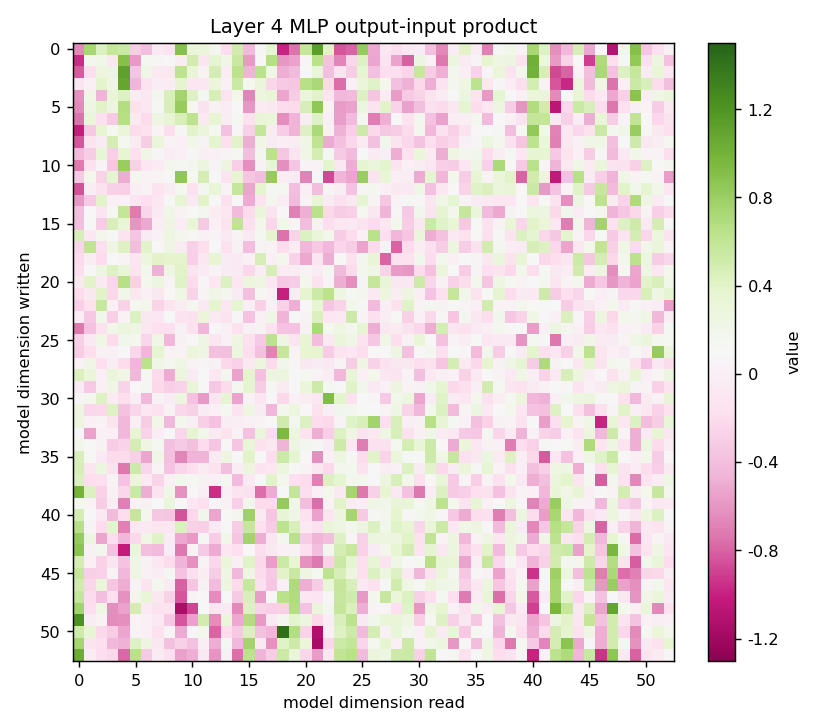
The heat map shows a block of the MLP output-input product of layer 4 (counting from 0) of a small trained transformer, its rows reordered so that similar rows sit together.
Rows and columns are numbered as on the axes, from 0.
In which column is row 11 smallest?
42
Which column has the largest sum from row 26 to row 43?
0
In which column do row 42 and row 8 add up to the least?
22
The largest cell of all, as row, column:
50, 18
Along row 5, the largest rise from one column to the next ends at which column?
40
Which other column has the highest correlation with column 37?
12
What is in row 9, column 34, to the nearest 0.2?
0.2
